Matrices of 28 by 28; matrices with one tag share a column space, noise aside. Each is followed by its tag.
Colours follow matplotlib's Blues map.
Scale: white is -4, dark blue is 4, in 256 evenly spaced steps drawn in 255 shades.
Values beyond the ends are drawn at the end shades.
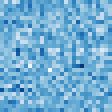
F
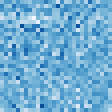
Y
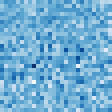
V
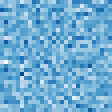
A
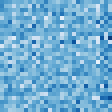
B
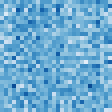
B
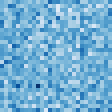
B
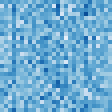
B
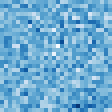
Y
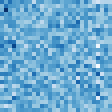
A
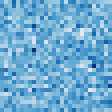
F
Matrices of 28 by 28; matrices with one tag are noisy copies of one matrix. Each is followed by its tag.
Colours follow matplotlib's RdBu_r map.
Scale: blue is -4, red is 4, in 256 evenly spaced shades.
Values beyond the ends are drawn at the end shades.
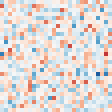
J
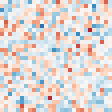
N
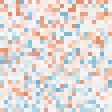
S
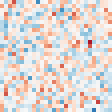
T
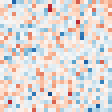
T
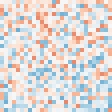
S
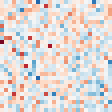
T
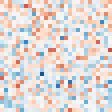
S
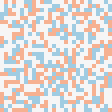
J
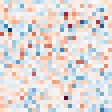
T
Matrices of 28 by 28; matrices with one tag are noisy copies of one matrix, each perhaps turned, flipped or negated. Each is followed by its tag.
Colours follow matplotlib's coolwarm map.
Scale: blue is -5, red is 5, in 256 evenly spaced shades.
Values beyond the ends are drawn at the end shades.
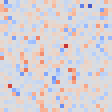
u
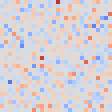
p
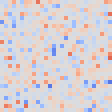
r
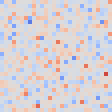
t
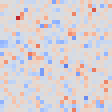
u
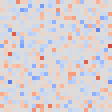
p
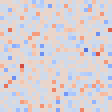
p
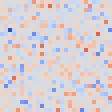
p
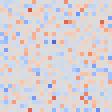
p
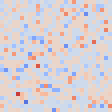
u
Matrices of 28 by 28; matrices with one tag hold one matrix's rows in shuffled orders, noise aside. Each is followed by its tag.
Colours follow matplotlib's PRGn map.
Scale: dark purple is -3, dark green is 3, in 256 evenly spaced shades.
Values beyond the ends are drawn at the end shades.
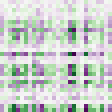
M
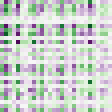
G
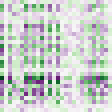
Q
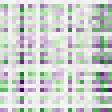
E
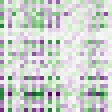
Q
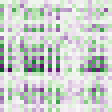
Q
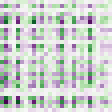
G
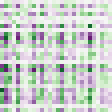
G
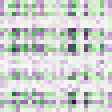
M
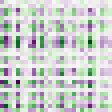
G
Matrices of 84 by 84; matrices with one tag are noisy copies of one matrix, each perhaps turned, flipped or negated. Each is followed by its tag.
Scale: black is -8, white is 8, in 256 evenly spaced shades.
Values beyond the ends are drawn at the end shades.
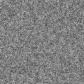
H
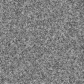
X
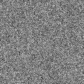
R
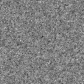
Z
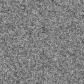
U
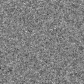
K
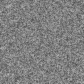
K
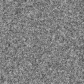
X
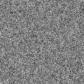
H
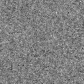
R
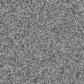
K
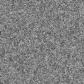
H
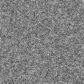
H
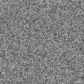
X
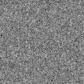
X
